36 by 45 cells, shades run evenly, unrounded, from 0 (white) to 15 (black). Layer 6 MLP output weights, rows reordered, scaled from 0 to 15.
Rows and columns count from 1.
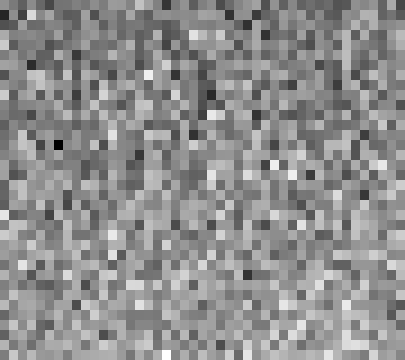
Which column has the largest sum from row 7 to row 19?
23
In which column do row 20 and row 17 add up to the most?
41
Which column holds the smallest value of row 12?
24
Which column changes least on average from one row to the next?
14
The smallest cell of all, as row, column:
36, 19
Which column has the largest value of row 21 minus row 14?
13
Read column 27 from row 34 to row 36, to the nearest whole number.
4 7 9
